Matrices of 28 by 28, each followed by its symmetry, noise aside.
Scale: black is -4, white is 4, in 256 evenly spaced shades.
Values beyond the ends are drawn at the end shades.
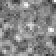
symmetric across the other diagonal.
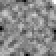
symmetric across the other diagonal.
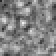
symmetric.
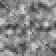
same after a half turn.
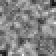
symmetric.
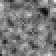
symmetric across the other diagonal.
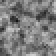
no symmetry.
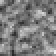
no symmetry.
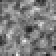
symmetric.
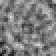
symmetric across the other diagonal.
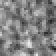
no symmetry.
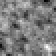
symmetric.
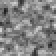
same after a half turn.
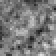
symmetric.
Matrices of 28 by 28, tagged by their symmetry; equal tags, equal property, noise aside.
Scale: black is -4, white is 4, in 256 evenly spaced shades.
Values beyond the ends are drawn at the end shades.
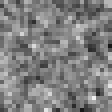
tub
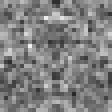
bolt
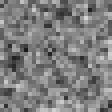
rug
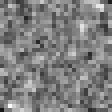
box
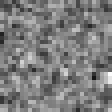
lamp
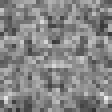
bolt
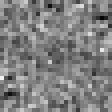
box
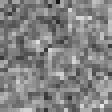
rug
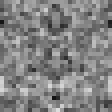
bolt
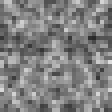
bolt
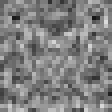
bolt
